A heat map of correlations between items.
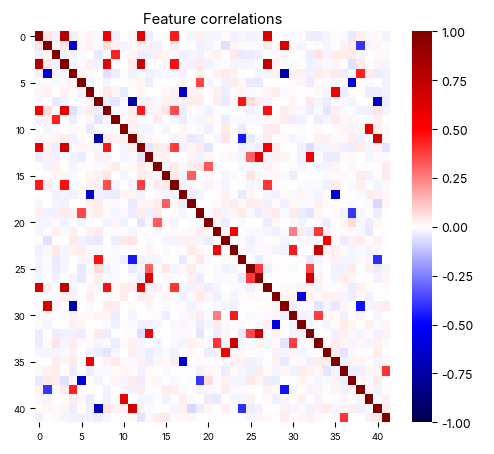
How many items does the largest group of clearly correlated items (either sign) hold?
6
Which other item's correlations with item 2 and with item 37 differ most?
5
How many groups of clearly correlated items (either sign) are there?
14
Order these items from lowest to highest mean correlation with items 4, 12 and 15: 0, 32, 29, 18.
29, 32, 18, 0
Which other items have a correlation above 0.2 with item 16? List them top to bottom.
0, 3, 8, 12, 27
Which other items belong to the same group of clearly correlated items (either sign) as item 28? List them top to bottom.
31
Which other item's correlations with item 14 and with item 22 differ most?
34
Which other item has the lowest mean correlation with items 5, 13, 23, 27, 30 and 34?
37
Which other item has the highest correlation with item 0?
3
